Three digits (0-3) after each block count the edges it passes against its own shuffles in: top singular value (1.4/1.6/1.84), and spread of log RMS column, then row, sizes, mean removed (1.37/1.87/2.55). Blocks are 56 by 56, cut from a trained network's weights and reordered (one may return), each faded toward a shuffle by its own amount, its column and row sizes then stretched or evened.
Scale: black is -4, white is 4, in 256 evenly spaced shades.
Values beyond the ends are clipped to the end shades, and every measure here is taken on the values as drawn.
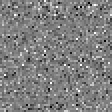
0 0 1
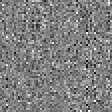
3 2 0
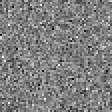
0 0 0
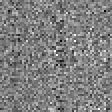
2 1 1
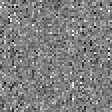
1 2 0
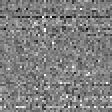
2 1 2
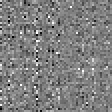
1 3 0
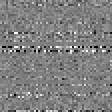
3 0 3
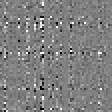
2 3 2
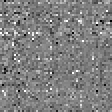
0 2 2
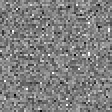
1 0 0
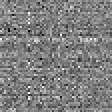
2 2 1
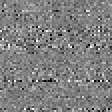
2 0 3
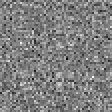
3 0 1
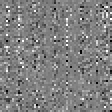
1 3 1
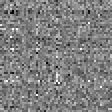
2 2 0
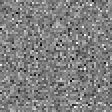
0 1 0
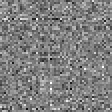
3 1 1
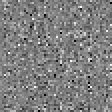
1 2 1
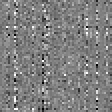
1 3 1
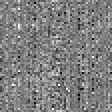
2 3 0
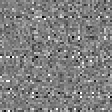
3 0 2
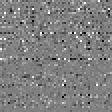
0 1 3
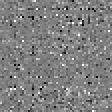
0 1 2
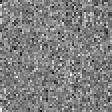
1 1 0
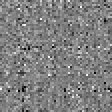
0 2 2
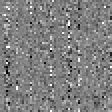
0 3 0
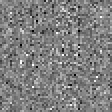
1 2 1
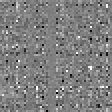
1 3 2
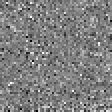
1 1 1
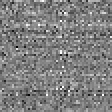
2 1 2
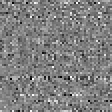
2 0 2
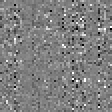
0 3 1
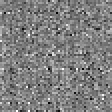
1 0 2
